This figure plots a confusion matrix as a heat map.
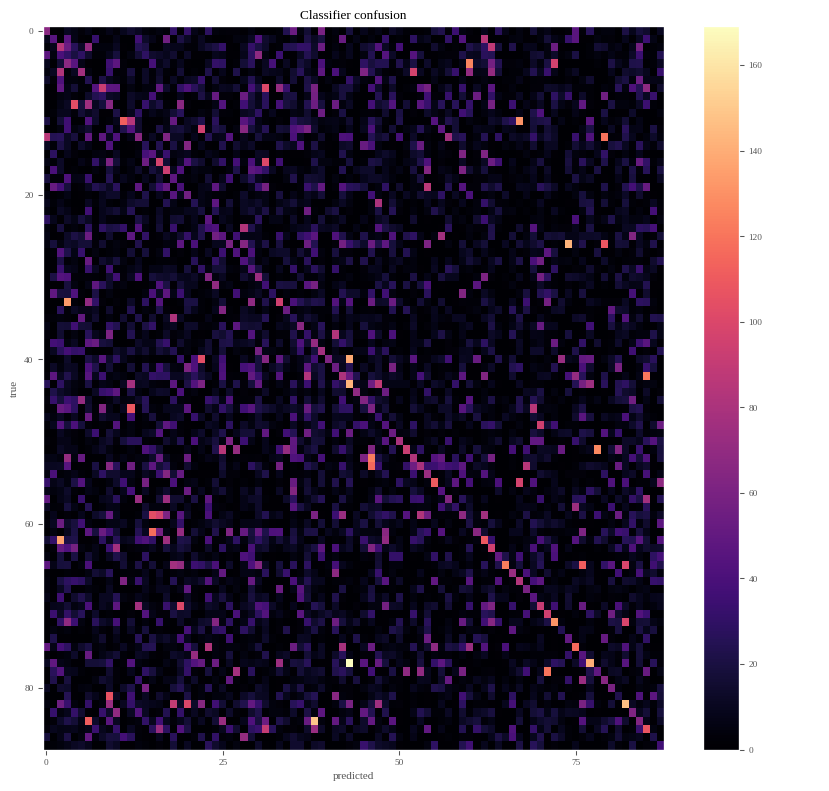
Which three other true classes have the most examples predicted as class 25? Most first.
51, 84, 34
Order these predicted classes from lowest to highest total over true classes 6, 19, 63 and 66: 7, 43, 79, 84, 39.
79, 7, 43, 39, 84
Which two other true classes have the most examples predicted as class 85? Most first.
42, 57
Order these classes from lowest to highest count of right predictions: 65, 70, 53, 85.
53, 70, 85, 65
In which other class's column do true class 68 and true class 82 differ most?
18
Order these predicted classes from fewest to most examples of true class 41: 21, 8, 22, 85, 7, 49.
8, 22, 7, 85, 21, 49
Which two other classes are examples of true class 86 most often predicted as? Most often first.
28, 6
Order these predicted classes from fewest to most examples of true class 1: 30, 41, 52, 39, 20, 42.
41, 20, 39, 52, 30, 42
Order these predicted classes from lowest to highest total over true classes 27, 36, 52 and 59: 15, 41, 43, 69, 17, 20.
43, 69, 41, 20, 17, 15
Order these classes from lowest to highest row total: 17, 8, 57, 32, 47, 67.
47, 32, 17, 8, 67, 57
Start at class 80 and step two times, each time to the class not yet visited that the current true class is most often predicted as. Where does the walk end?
20
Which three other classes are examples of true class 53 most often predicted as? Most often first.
46, 68, 9
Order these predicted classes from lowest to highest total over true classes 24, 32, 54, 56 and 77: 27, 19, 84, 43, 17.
27, 84, 19, 17, 43
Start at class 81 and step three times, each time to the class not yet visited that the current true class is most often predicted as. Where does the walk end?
60
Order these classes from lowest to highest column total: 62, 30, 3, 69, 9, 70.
69, 70, 62, 30, 9, 3
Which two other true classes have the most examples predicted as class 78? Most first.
51, 59
